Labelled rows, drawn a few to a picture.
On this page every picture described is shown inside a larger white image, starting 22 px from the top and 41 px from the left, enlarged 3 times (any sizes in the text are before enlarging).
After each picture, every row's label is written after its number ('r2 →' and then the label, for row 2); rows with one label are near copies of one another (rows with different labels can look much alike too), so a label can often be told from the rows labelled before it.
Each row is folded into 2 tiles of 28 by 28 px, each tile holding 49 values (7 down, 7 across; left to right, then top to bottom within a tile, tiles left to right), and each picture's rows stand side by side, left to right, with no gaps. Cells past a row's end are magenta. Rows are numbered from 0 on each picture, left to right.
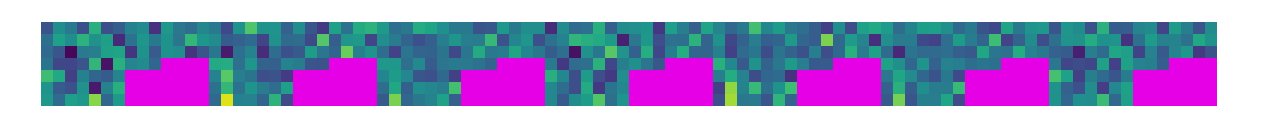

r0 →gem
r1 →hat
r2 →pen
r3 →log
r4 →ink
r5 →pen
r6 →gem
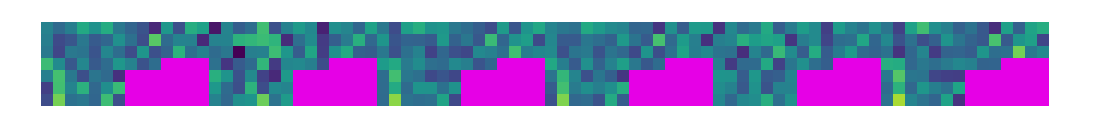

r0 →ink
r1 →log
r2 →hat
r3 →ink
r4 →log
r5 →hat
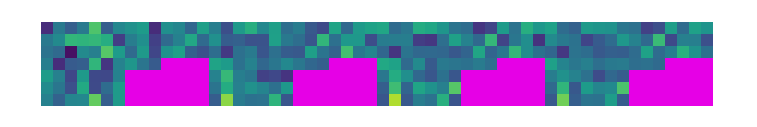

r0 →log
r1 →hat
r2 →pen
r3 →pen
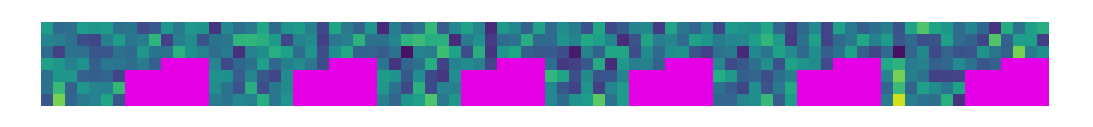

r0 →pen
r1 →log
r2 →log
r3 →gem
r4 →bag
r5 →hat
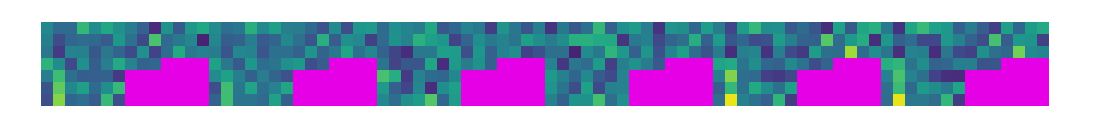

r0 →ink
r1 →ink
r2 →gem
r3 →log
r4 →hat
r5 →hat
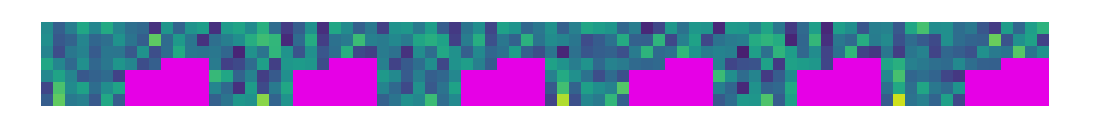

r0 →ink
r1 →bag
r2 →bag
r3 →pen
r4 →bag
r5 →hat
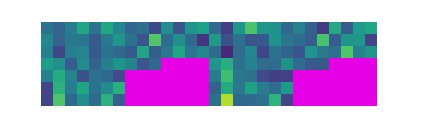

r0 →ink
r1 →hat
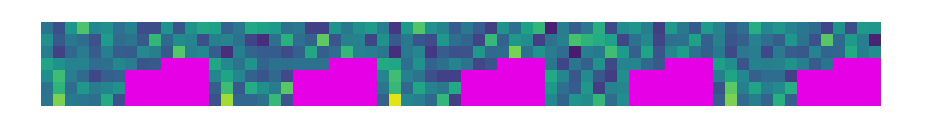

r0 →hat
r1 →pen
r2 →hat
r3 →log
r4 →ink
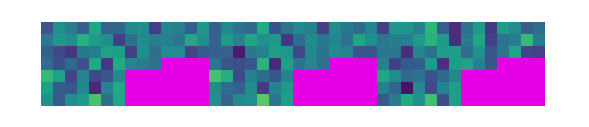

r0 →gem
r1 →gem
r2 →bag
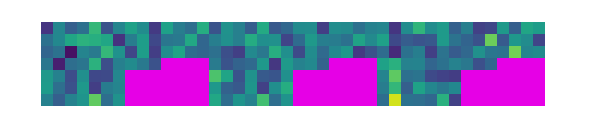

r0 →log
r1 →gem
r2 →hat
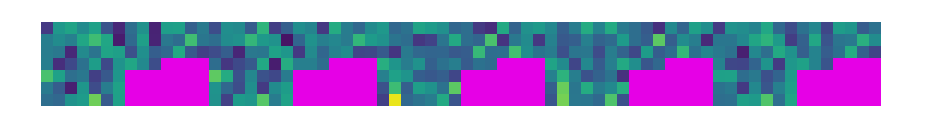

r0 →bag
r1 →gem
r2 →pen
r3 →ink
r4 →bag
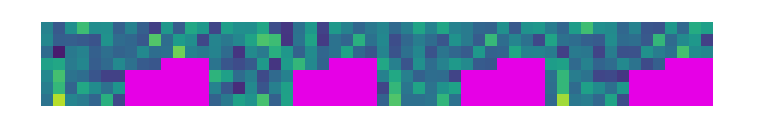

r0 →hat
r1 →bag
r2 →ink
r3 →hat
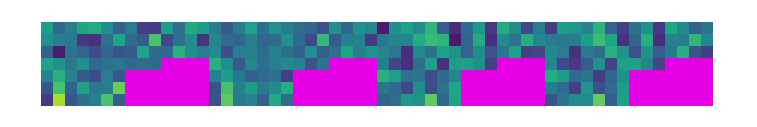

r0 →pen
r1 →ink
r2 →bag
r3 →bag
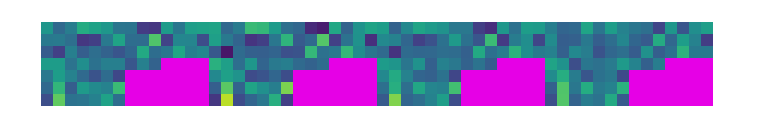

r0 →pen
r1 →pen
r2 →pen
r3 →ink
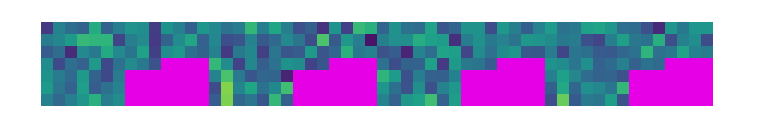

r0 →log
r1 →ink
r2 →gem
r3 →pen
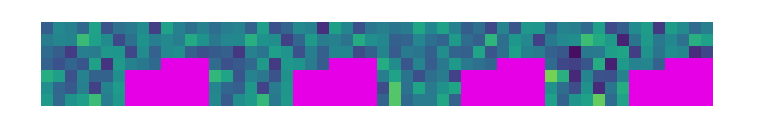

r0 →gem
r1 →gem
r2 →ink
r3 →gem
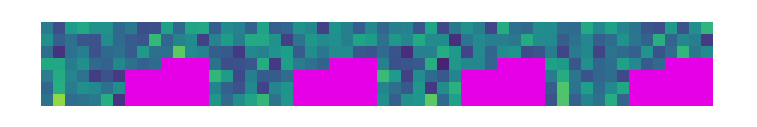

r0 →hat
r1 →gem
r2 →gem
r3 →ink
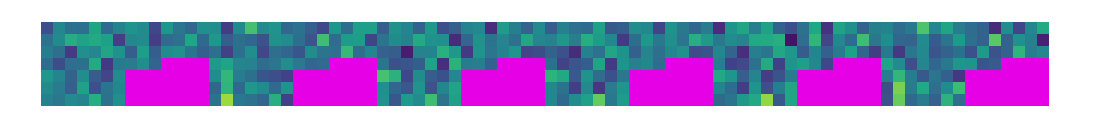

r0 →log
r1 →hat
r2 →gem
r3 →gem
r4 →bag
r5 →ink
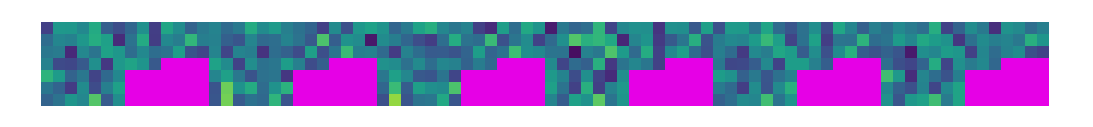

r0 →bag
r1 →ink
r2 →pen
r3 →log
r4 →bag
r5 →gem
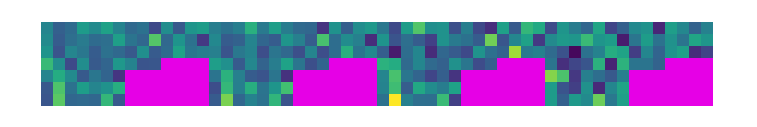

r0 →ink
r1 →ink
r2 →hat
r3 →gem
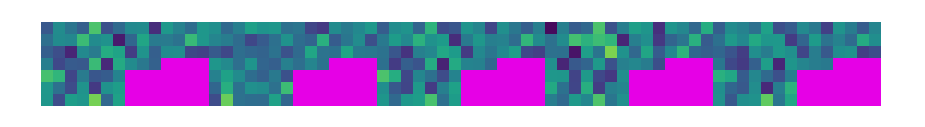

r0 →gem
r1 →pen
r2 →gem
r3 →log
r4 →gem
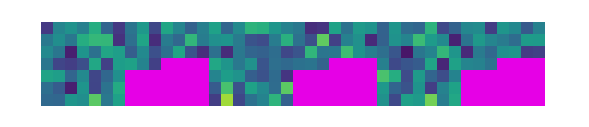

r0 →bag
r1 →pen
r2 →gem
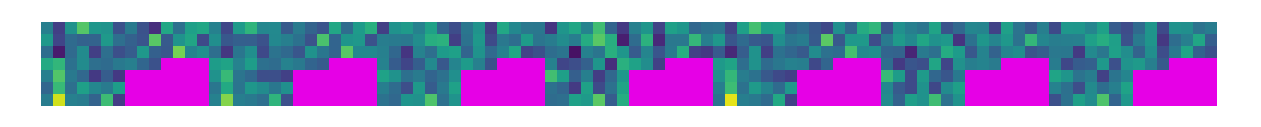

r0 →hat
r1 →hat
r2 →bag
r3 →bag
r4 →hat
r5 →gem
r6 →bag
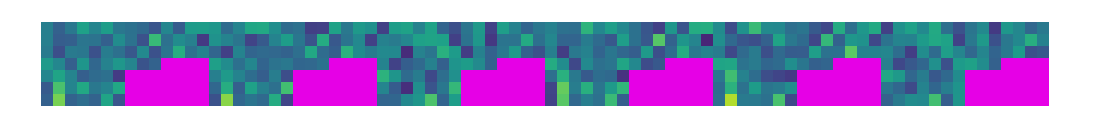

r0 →ink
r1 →pen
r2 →bag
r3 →ink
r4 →hat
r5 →bag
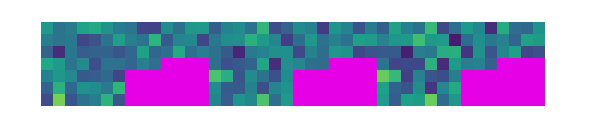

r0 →pen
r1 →gem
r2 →gem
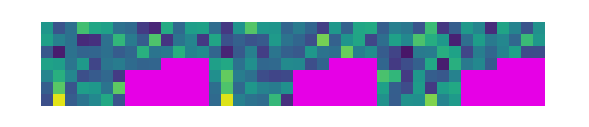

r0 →pen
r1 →hat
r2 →gem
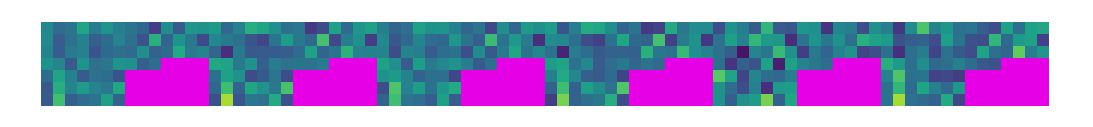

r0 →ink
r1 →pen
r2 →ink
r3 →pen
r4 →gem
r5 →hat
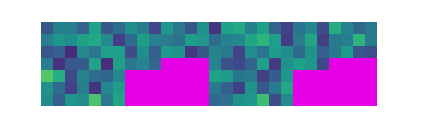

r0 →gem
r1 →bag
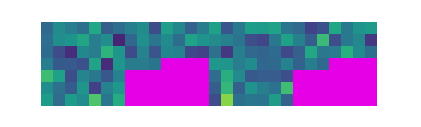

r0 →gem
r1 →pen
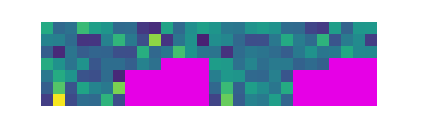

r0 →pen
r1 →pen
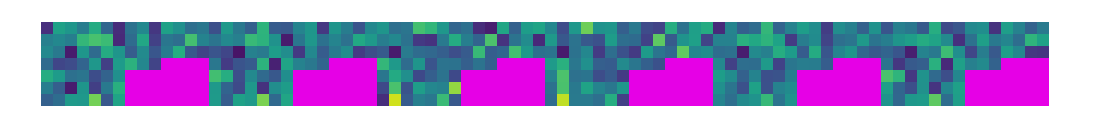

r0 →bag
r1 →gem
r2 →pen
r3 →hat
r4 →log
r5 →gem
